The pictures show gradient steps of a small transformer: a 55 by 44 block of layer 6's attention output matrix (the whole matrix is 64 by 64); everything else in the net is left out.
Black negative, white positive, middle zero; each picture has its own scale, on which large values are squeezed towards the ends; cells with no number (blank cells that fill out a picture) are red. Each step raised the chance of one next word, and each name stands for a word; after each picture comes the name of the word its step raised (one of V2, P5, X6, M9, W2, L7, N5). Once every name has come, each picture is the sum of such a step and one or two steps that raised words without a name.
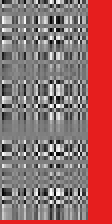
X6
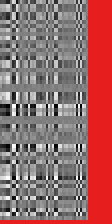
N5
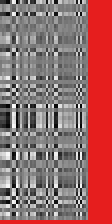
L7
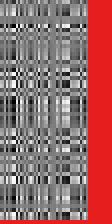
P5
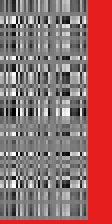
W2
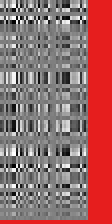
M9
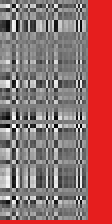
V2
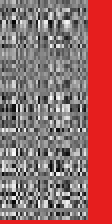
V2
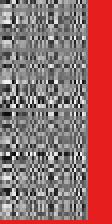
X6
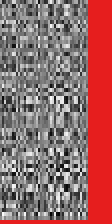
P5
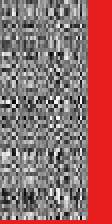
P5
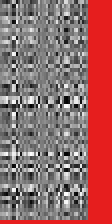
X6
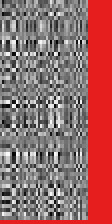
L7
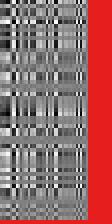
W2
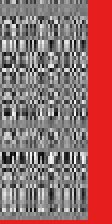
W2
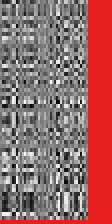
P5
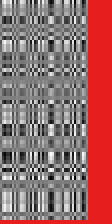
W2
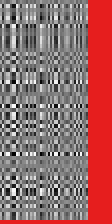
X6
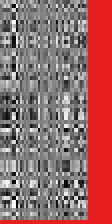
V2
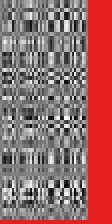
V2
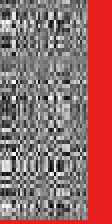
X6
